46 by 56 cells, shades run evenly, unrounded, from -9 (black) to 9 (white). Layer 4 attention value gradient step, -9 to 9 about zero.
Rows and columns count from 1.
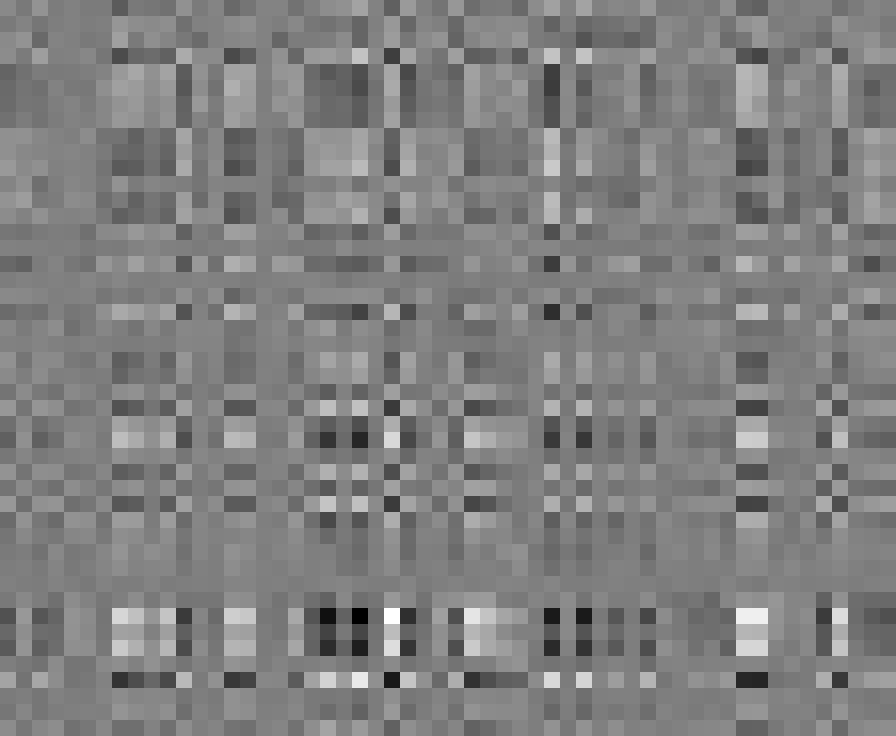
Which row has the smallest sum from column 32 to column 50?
3
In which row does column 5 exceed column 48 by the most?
43
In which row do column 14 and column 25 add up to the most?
39
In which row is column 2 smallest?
17
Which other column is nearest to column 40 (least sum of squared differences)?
18
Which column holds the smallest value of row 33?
21
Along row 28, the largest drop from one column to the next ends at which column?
26
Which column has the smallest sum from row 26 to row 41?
23
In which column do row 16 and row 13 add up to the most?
35
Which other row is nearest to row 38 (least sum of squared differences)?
31
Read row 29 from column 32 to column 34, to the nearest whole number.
1 0 0
